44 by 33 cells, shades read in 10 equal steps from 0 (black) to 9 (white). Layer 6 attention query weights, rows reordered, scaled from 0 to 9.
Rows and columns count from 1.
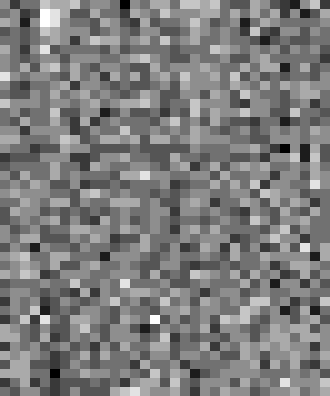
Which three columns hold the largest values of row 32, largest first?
13, 8, 25
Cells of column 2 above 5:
7
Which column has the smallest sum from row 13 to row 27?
31
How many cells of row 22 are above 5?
5
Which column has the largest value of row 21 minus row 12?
32
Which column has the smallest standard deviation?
23
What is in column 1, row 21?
4
